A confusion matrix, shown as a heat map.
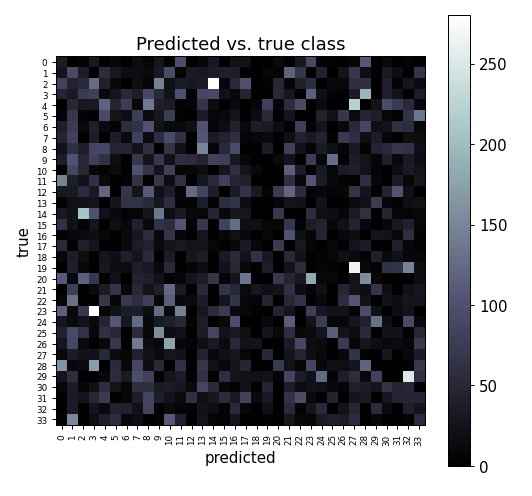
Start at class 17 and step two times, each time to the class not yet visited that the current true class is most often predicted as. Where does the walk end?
23
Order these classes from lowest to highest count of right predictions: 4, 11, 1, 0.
0, 11, 1, 4
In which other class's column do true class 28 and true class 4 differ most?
27
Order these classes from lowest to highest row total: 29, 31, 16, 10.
16, 10, 31, 29
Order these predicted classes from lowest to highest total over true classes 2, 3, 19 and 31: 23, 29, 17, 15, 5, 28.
29, 5, 15, 23, 17, 28
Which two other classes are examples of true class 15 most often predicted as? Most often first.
16, 11
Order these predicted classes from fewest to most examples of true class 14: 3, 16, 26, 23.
26, 16, 23, 3
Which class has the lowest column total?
18
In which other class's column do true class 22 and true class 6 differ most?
10
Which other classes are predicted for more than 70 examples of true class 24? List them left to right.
5, 7, 16, 21, 29, 32
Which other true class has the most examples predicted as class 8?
4
